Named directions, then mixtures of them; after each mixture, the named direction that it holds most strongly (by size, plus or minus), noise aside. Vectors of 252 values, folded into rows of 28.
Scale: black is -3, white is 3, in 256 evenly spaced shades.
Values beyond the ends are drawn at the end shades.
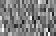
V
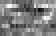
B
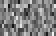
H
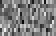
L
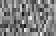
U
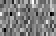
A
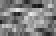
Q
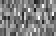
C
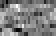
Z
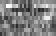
B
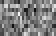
H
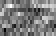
B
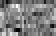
Z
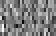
V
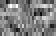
Z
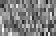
V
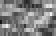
Q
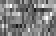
B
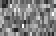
Z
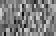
U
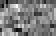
Z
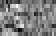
Z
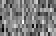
V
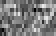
B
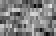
Q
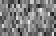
H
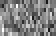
V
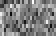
A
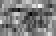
Q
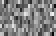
H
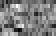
Z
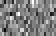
A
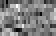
Z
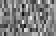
U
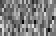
L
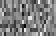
U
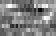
B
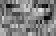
B
